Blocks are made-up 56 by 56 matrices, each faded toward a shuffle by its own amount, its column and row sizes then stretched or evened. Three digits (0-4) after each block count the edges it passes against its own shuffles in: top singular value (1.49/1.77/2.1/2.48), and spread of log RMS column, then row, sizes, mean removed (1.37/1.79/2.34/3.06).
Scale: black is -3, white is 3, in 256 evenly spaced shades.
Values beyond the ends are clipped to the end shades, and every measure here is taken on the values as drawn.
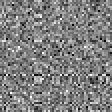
3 0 2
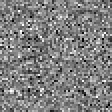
1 1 1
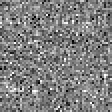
1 0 1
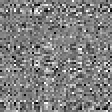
3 1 3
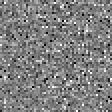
1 1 0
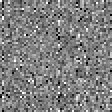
2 2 0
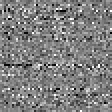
0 1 4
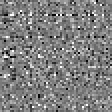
2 1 3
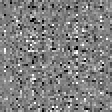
1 3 1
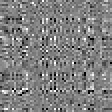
4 3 3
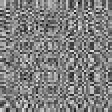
4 3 0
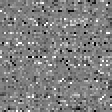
0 0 3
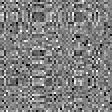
4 2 0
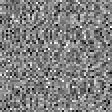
3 0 0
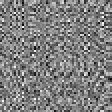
4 3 0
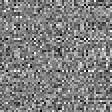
3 1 2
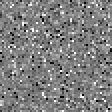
0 1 0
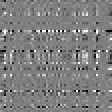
4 3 4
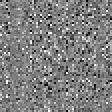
2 3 1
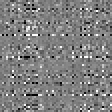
3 3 4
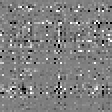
1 3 4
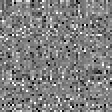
3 0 2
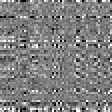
4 3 4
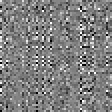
4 4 2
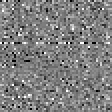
1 1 3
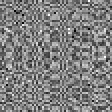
4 0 0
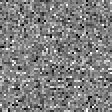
0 0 1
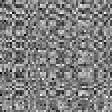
4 3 2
